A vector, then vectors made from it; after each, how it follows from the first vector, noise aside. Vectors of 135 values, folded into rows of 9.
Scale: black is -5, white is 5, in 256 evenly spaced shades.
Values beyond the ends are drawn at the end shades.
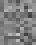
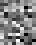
scaled up.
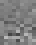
negated, partly zeroed.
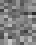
wrapped around, negated.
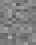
reversed, negated, shrunk.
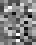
scaled up.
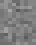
reversed, negated, shrunk.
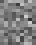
wrapped around, negated.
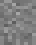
reversed, negated, shrunk.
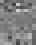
reversed, partly zeroed.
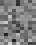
wrapped around.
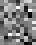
scaled up.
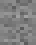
wrapped around, shrunk.
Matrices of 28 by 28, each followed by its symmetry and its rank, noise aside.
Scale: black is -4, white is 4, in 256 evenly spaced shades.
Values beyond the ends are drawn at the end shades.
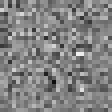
no symmetry, rank seven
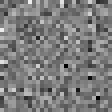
symmetric, rank six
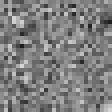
no symmetry, rank seven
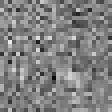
no symmetry, rank five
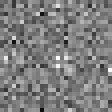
symmetric, rank five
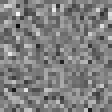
no symmetry, rank six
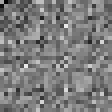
symmetric, rank six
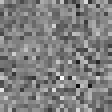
no symmetry, rank six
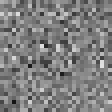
no symmetry, rank six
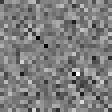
symmetric, rank seven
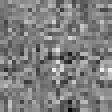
antisymmetric, rank six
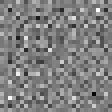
symmetric, rank five
